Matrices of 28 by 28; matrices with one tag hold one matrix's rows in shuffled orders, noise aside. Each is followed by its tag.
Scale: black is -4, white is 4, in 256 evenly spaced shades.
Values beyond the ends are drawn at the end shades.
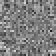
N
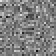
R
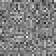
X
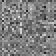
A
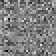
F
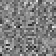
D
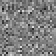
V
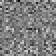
D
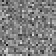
V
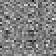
D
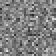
D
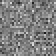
X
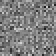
X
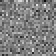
X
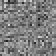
F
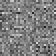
X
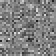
R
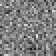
D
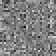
N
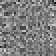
N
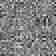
X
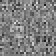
X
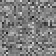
V
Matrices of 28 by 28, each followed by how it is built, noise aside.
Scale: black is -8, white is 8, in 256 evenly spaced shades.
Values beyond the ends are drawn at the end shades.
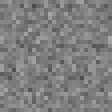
repeating columns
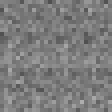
repeating columns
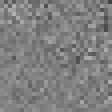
upper triangular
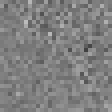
upper triangular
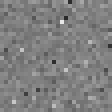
sparse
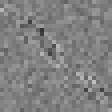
banded
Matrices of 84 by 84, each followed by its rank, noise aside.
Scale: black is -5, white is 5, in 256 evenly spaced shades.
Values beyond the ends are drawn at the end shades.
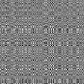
three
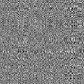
four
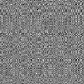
three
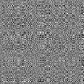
four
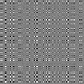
one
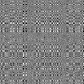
one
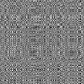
four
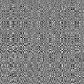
three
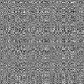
four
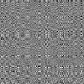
four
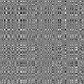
two
